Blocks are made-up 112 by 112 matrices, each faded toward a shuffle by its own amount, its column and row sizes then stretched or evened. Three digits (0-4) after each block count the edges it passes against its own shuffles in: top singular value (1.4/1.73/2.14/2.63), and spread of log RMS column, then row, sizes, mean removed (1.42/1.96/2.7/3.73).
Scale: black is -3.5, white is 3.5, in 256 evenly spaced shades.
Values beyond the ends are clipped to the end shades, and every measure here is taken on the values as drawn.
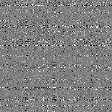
2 2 4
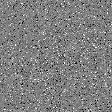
0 1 1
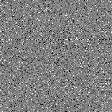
3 0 1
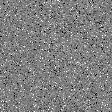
0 1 0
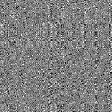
4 2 1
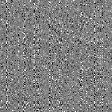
4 3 0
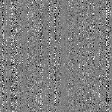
2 4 0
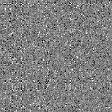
3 2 1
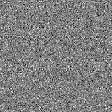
3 0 1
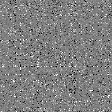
2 2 2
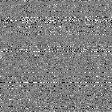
1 1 4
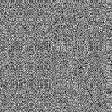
4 0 0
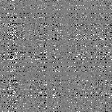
2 3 4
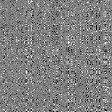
4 3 1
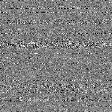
1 0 4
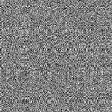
4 1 2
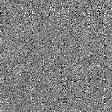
2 2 2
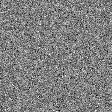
0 0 0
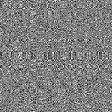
4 1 2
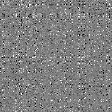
3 3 2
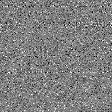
2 0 2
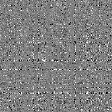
3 3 3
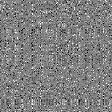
4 2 0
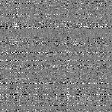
3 2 4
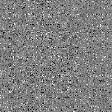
2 2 2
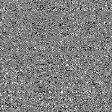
1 1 3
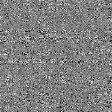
1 2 3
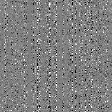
3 4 1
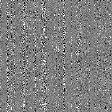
0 4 1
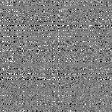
2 2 4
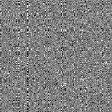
4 3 1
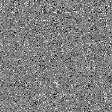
2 2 2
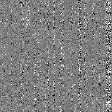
1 4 1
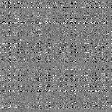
3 3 4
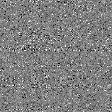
2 1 2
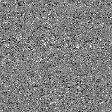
1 1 2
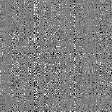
2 4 3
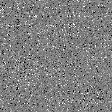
1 1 1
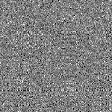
3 1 1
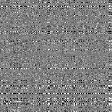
4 2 4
